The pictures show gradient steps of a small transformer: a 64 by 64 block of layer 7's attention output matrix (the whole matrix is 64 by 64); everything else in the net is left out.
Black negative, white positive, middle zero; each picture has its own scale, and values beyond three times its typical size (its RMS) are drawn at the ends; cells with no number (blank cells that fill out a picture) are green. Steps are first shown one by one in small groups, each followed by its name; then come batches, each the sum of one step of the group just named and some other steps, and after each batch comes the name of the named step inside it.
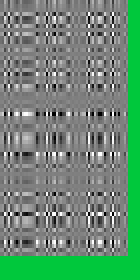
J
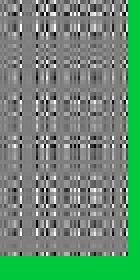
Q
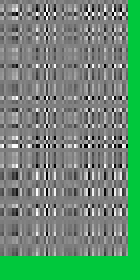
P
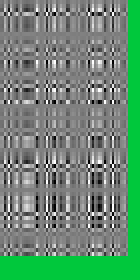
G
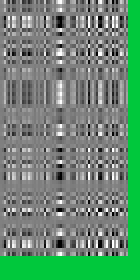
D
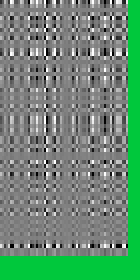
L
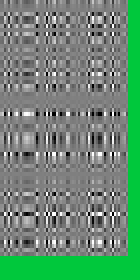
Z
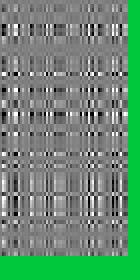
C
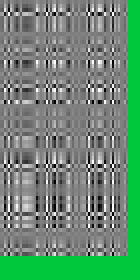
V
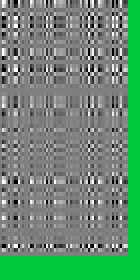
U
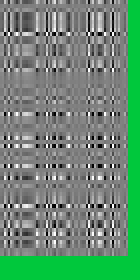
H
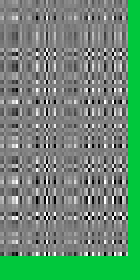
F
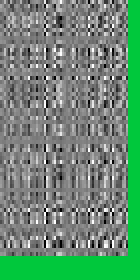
D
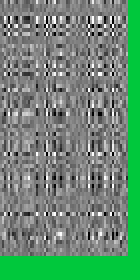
Z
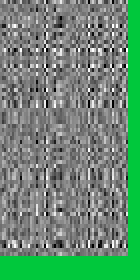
D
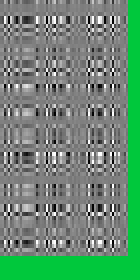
J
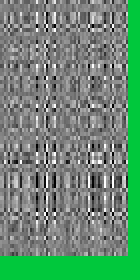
F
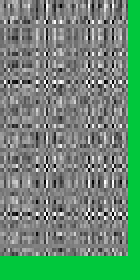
F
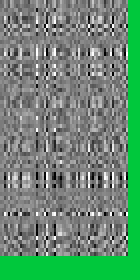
L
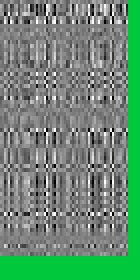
G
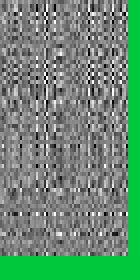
Q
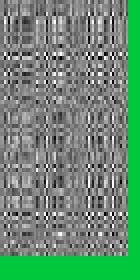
F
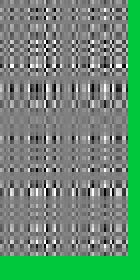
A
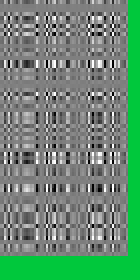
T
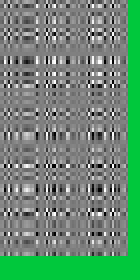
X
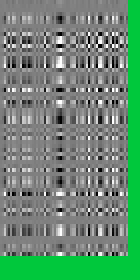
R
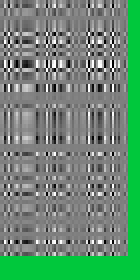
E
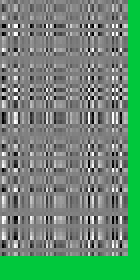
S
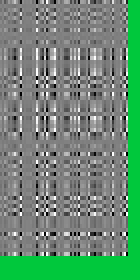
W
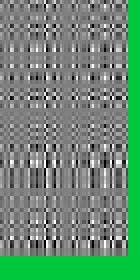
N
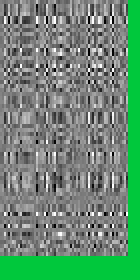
T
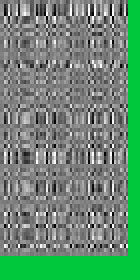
T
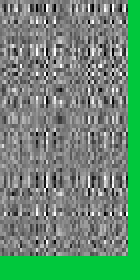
R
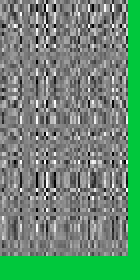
S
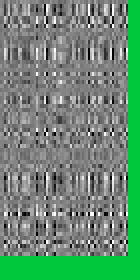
X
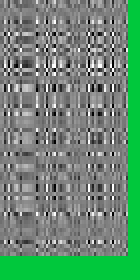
E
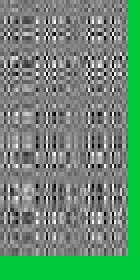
T
